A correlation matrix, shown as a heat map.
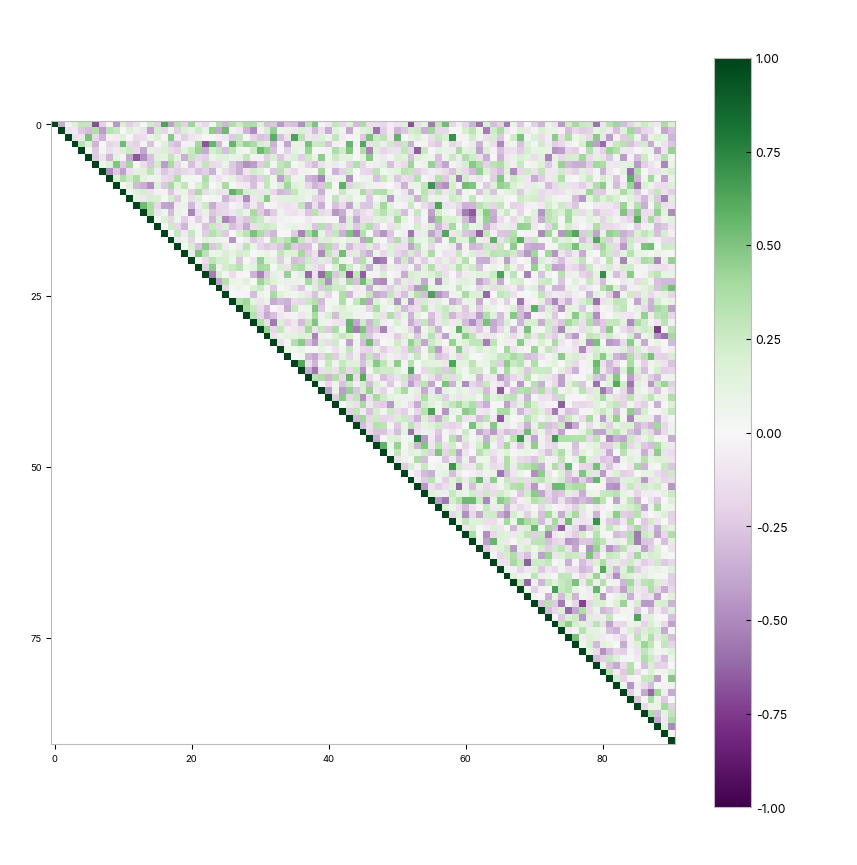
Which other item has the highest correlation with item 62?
52
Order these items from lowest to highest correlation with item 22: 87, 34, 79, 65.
79, 87, 34, 65
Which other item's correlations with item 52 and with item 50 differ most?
75
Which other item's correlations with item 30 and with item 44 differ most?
88
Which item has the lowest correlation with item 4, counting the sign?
53
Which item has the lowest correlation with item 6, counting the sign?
0
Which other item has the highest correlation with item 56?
12
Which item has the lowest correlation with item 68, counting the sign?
26
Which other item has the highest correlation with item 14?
85
